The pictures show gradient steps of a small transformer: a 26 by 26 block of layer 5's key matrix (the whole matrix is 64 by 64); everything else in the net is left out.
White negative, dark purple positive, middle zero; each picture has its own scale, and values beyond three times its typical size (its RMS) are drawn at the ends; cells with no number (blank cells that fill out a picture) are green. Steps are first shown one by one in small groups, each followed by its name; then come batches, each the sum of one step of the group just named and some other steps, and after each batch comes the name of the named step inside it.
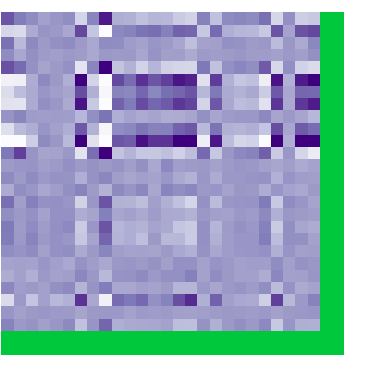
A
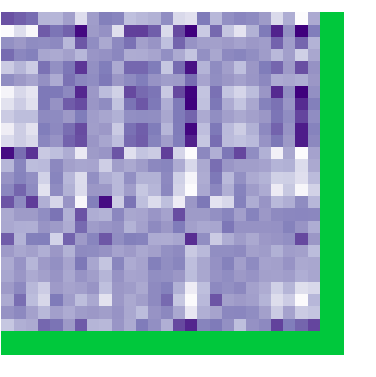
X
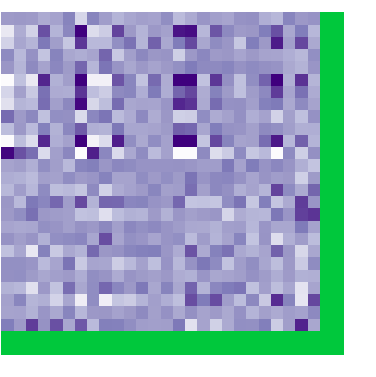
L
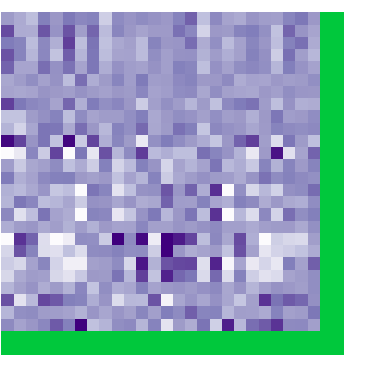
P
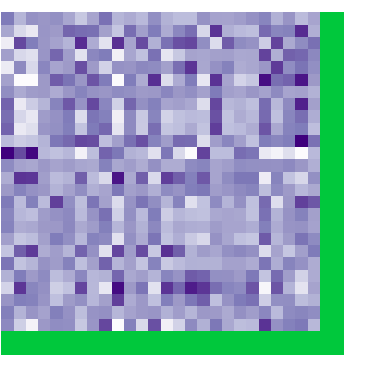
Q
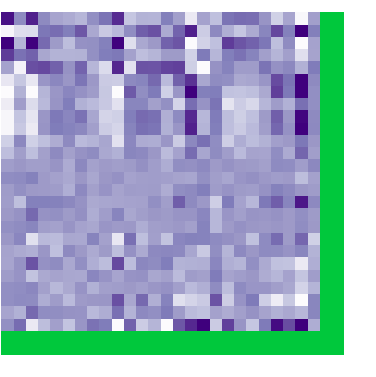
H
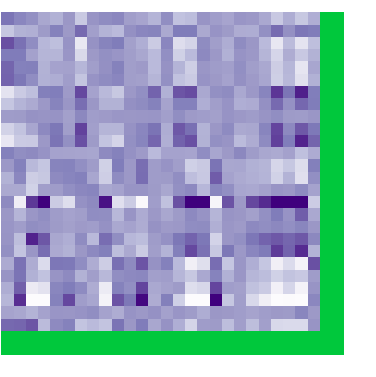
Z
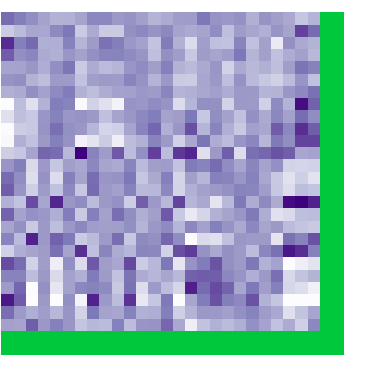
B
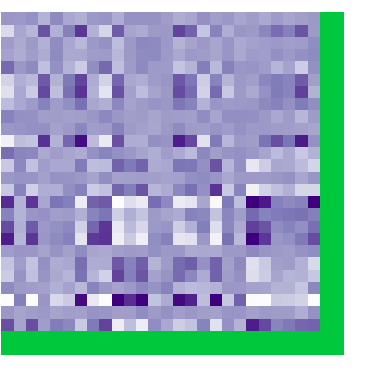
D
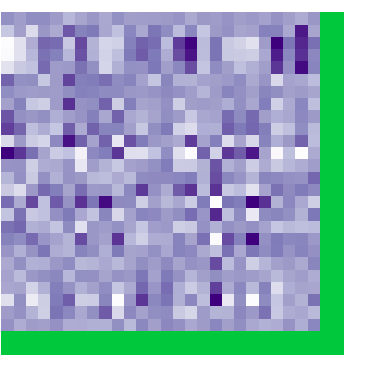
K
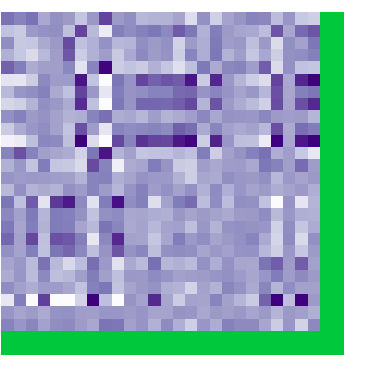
A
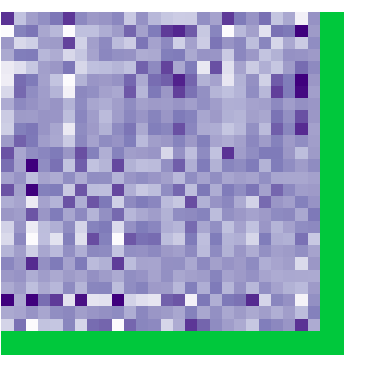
H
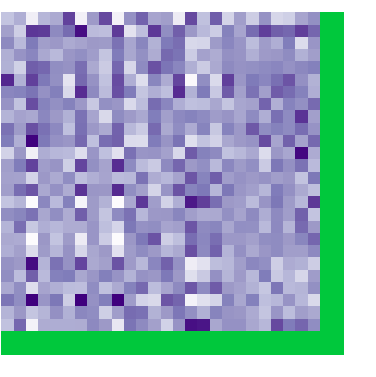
H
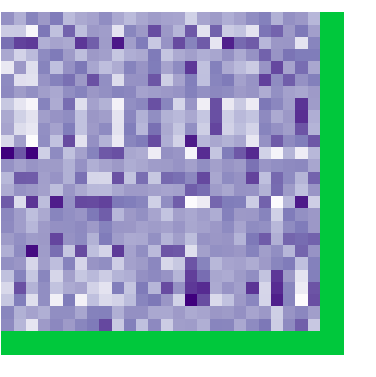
Q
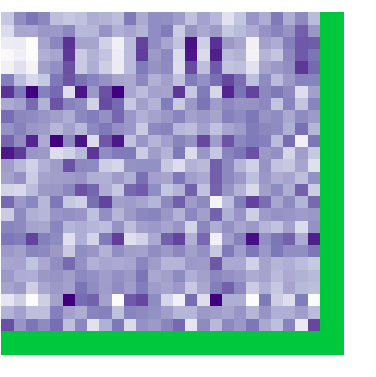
K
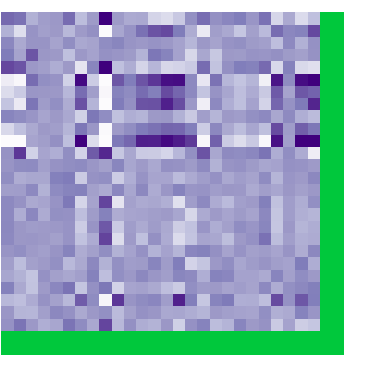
A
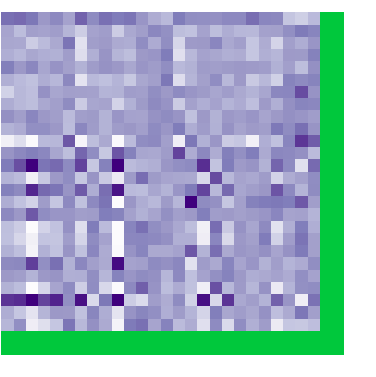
Z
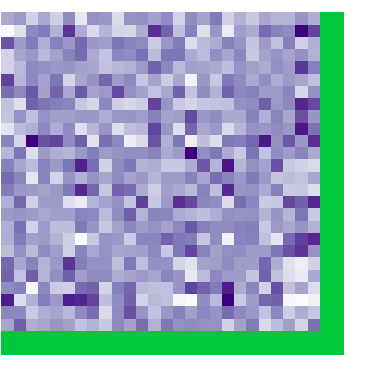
B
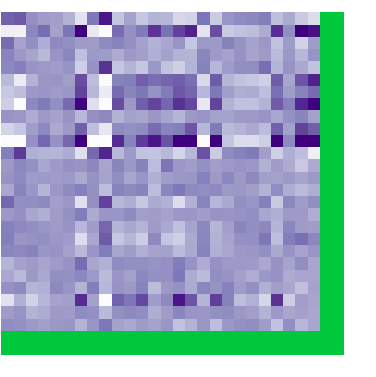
A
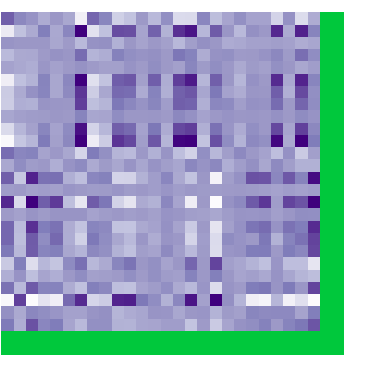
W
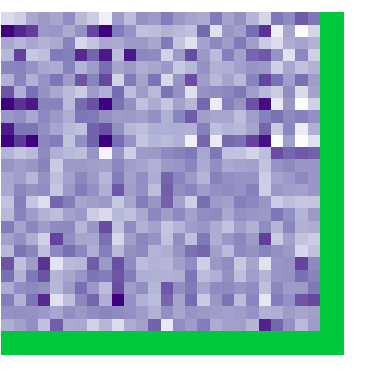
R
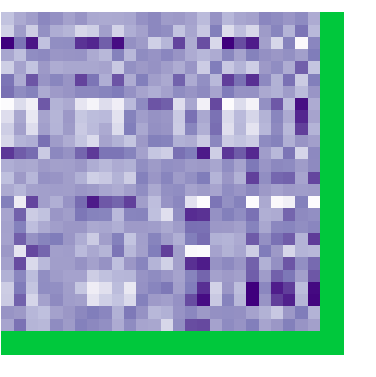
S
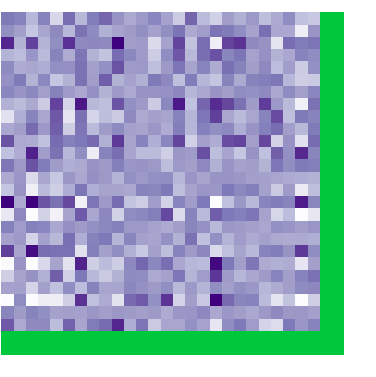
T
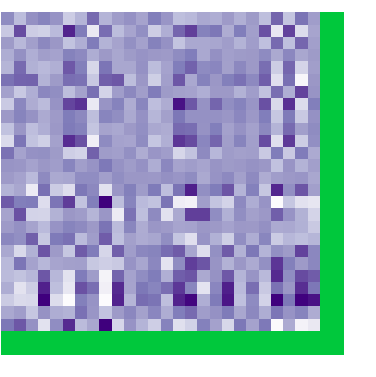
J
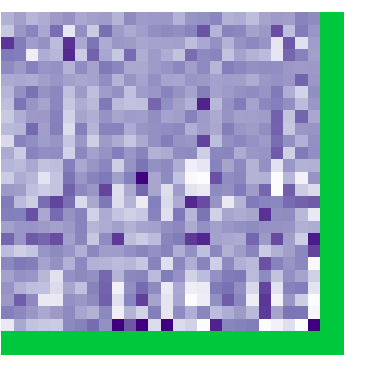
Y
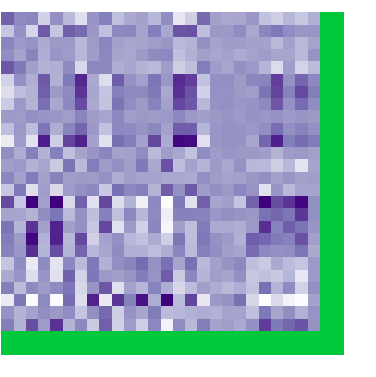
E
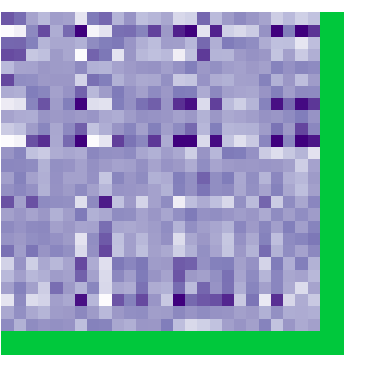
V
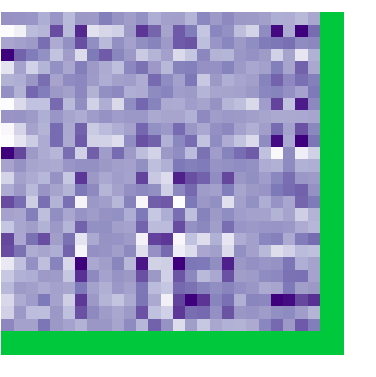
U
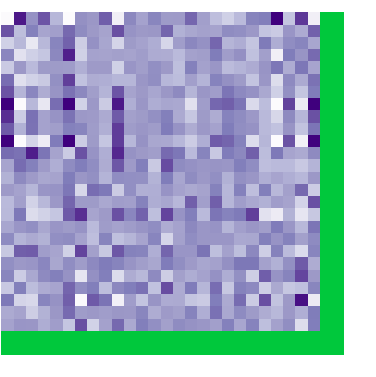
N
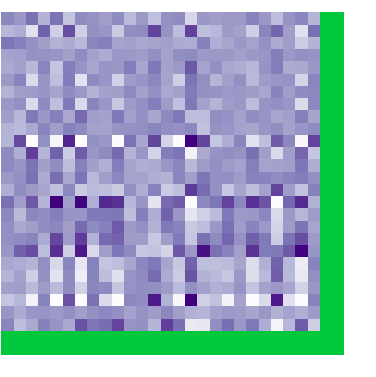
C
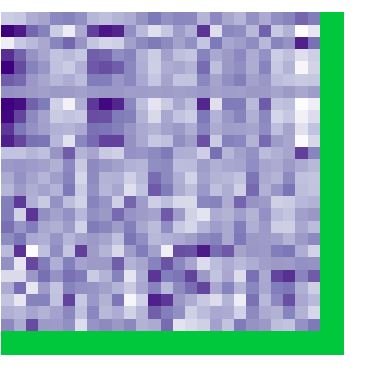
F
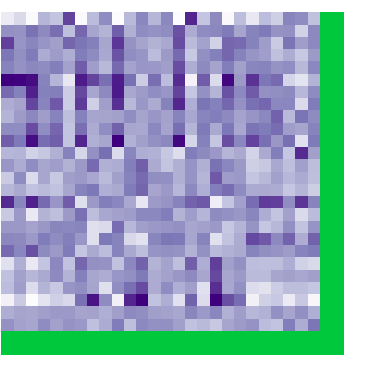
T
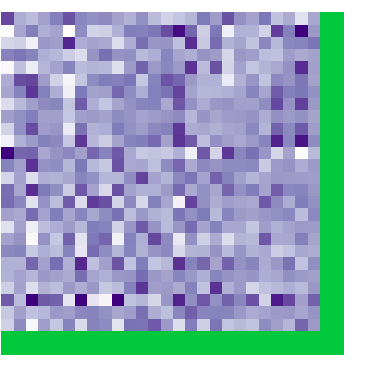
U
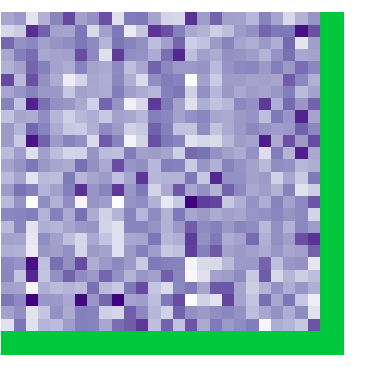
Y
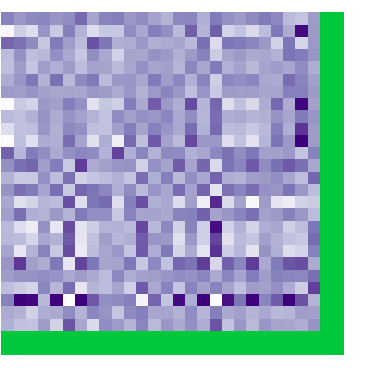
S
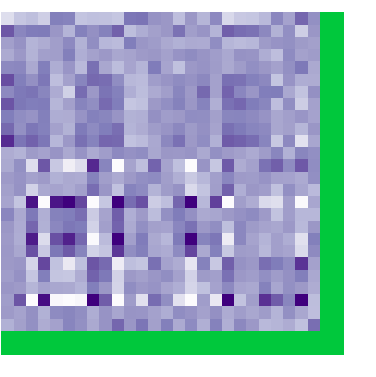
Y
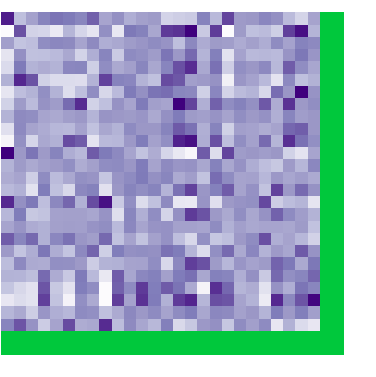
J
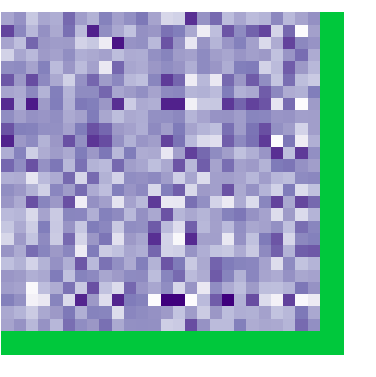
T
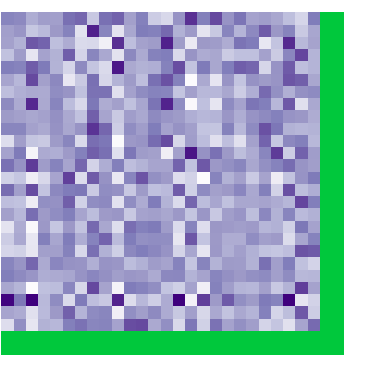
Y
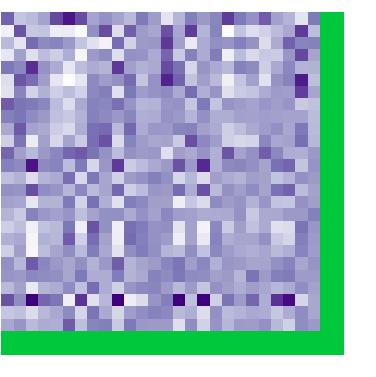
F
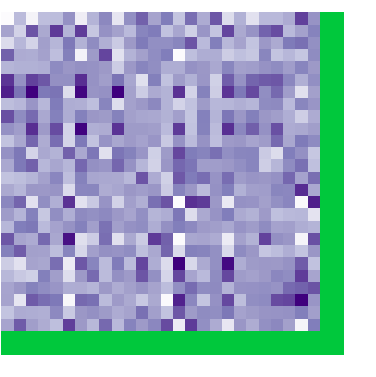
U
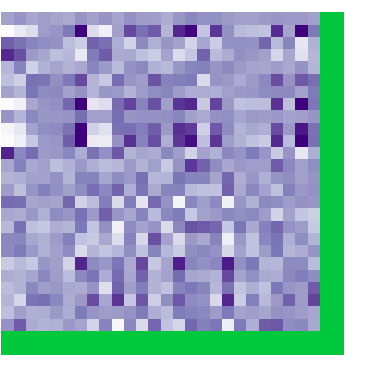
U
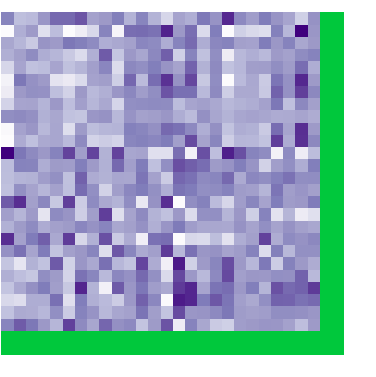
U
